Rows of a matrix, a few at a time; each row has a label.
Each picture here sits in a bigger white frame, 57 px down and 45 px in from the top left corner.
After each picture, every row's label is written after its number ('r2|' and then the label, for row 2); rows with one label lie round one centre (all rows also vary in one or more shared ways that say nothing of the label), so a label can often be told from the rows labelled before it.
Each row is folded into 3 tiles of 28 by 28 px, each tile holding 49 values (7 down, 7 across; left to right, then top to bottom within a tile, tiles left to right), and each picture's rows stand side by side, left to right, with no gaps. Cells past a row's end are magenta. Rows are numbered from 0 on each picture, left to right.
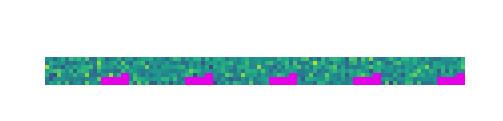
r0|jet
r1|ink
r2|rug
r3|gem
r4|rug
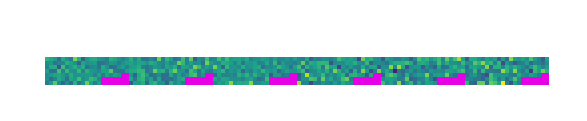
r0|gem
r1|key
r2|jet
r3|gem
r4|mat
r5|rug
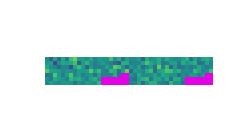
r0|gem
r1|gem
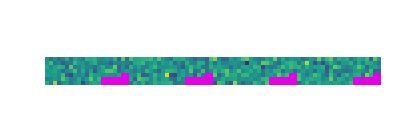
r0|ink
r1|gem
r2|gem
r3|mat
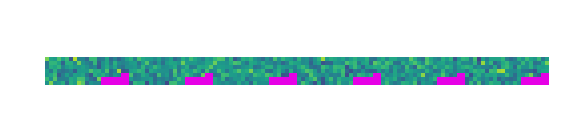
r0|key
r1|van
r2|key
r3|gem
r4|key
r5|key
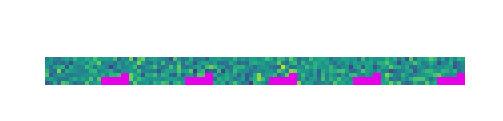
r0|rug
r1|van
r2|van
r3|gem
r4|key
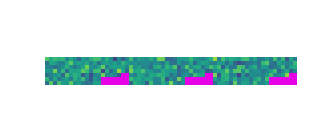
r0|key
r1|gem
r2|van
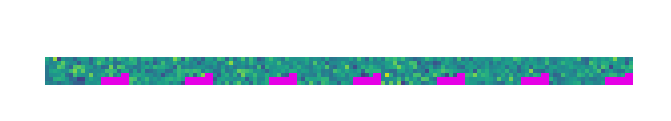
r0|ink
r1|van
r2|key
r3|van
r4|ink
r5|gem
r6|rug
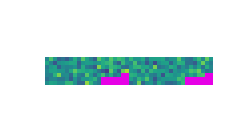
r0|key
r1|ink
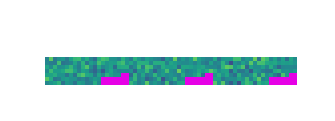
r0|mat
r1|rug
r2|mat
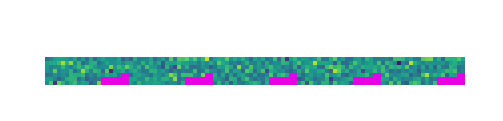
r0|rug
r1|mat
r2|rug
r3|rug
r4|mat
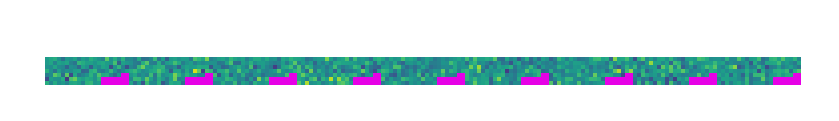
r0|key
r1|ink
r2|van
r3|gem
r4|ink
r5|ink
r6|ink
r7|rug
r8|ink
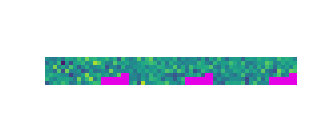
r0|mat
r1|rug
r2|rug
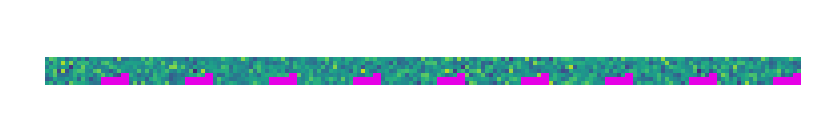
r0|key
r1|rug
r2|rug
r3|gem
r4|ink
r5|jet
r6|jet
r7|rug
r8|ink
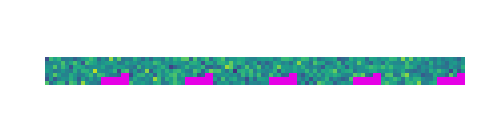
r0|rug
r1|key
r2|ink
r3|key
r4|gem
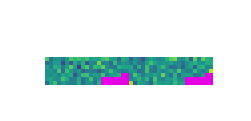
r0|mat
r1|gem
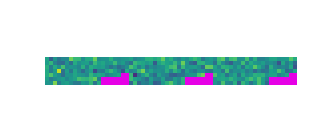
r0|gem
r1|rug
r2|ink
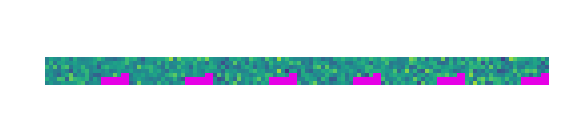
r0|gem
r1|mat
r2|gem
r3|van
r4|key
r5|ink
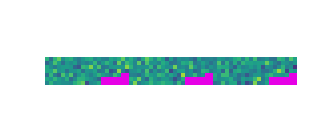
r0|mat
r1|jet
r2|ink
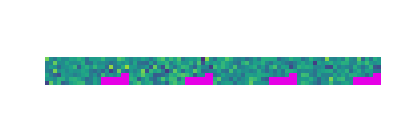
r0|mat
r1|key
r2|jet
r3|key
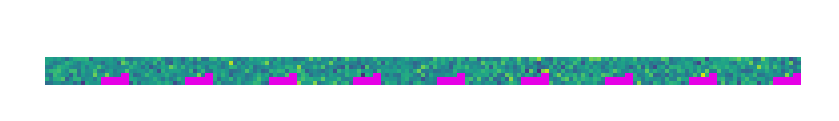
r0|key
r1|rug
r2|van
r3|van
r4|mat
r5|jet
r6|gem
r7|rug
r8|rug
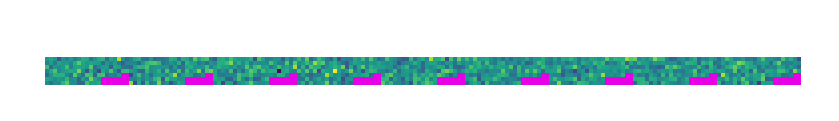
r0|jet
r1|ink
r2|rug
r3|ink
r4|key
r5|ink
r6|mat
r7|ink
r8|ink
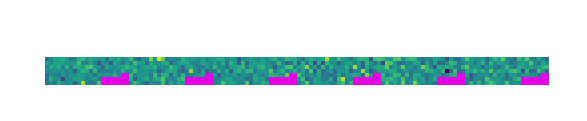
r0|rug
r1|gem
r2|van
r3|rug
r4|jet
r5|key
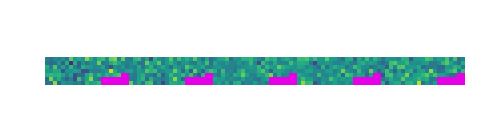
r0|mat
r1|jet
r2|key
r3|key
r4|mat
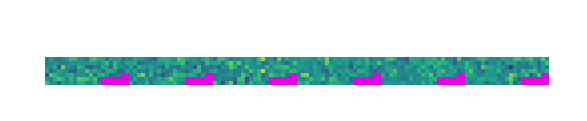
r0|gem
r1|key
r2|rug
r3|gem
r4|key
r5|van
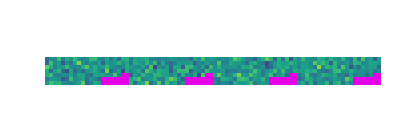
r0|rug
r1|jet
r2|gem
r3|gem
